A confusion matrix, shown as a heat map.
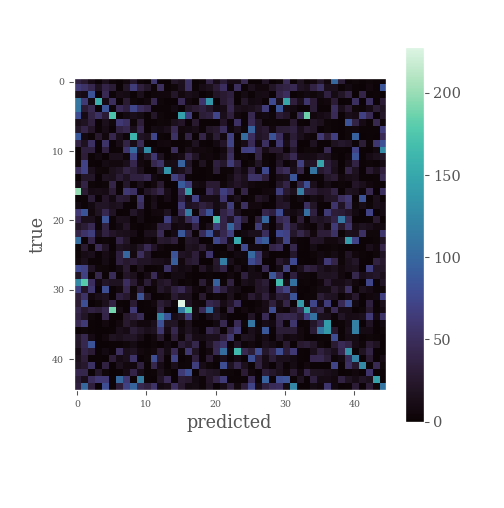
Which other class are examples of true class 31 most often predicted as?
9
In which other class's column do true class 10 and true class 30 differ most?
44
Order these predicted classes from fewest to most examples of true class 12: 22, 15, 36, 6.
6, 36, 22, 15
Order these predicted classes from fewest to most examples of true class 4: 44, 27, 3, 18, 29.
3, 44, 18, 27, 29
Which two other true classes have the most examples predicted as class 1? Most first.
29, 44
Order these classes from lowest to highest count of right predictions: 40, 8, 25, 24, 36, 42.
42, 24, 25, 40, 36, 8
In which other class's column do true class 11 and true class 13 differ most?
34
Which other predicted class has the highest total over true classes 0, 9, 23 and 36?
27
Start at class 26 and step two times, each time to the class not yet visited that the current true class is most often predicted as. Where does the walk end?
22
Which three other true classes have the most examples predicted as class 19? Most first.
3, 33, 22
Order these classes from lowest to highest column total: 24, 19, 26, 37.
24, 26, 19, 37
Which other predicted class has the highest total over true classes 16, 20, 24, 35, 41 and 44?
0
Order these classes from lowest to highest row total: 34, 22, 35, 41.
41, 35, 34, 22
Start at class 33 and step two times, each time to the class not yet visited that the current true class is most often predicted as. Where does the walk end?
15
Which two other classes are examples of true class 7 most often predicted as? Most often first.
25, 44
